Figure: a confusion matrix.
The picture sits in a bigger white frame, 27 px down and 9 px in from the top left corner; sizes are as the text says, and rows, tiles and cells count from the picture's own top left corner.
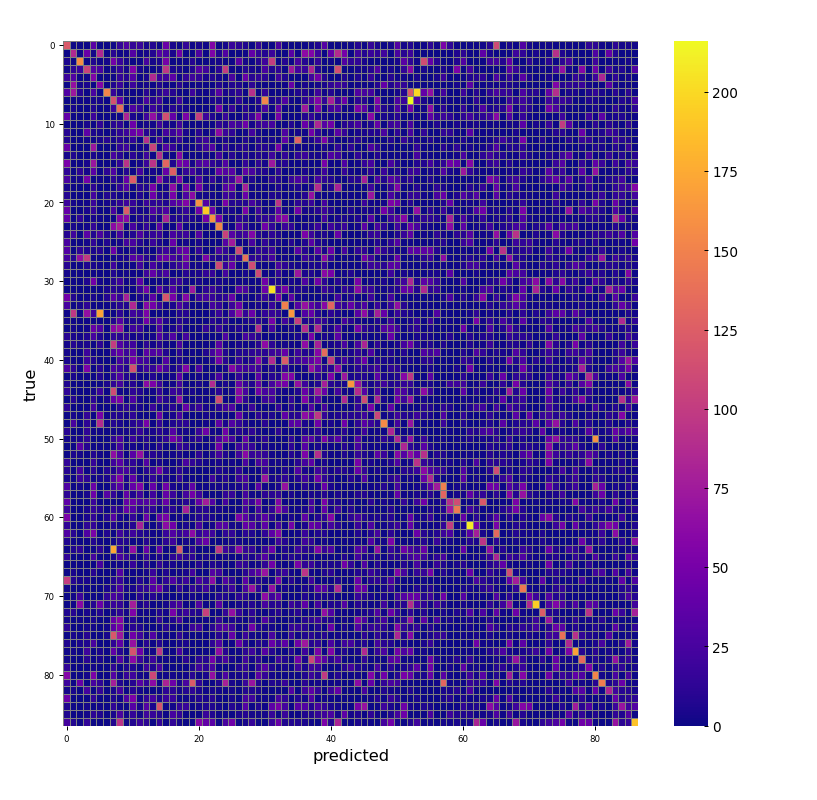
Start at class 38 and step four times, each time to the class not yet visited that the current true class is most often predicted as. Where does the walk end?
65
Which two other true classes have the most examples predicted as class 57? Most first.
56, 81
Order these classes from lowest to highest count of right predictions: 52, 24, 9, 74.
74, 52, 9, 24
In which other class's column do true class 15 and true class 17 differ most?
10
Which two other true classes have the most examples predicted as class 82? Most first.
31, 61
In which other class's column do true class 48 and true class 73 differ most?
5
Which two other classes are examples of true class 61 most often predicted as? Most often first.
58, 11
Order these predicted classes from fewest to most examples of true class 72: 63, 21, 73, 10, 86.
73, 63, 10, 86, 21
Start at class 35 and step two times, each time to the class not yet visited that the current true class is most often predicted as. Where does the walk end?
14
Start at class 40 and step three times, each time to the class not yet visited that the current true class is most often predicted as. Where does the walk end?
75
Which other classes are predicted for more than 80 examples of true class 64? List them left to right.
7, 17, 23
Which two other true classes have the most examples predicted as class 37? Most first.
78, 3
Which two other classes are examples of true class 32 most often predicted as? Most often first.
15, 9
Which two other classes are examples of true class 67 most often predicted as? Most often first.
36, 30
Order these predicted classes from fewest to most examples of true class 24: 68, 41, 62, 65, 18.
62, 18, 41, 65, 68
